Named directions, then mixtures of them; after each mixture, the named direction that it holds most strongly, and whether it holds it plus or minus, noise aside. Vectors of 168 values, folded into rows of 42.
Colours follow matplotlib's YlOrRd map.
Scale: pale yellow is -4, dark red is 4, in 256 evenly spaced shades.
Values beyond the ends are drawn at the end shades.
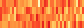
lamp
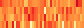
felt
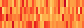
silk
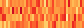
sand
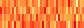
lamp, plus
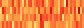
silk, minus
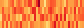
lamp, minus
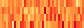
felt, minus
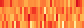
felt, plus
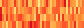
silk, plus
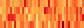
felt, minus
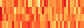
lamp, plus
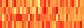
sand, minus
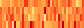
felt, minus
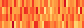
silk, plus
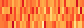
silk, plus
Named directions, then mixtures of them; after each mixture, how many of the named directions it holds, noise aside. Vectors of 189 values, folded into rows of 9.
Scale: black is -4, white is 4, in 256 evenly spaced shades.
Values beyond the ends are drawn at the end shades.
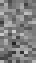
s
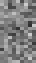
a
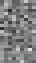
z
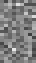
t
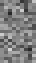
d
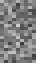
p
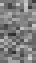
three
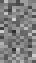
three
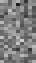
four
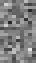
three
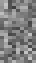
three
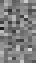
one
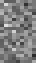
three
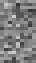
two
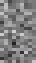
one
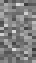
two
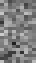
one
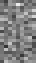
three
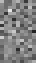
two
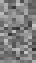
three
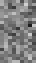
one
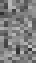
three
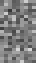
one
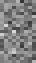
four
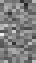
three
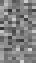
one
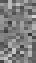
two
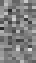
one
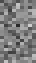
one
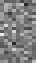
three
